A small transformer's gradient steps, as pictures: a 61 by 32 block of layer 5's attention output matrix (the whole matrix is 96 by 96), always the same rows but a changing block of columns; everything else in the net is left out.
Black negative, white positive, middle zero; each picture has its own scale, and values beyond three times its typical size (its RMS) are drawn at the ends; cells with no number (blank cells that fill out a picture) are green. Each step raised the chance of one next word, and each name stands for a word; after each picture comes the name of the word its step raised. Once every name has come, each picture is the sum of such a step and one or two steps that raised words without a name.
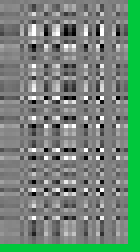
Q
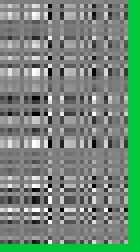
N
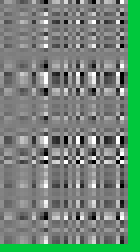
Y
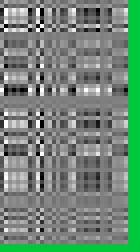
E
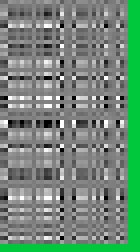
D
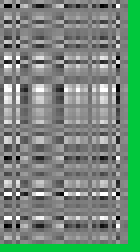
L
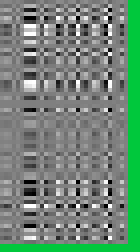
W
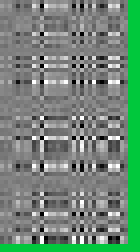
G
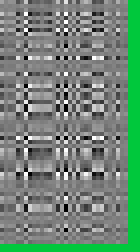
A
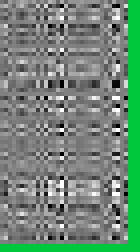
W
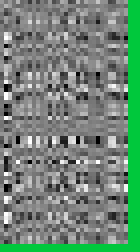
Y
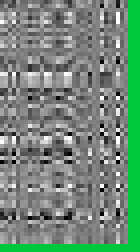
Y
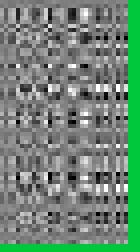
E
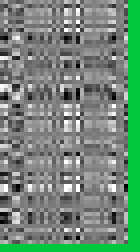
E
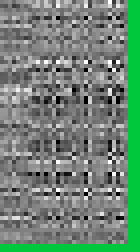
L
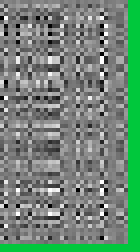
W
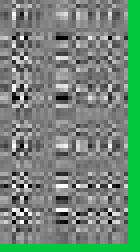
N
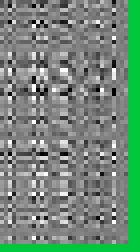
L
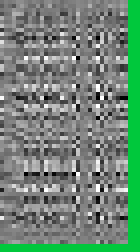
A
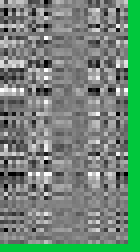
E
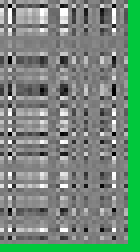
E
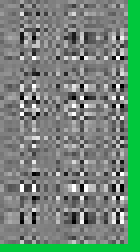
A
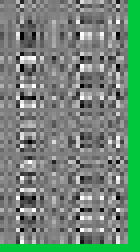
Y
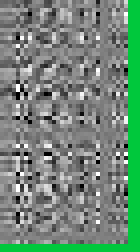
E
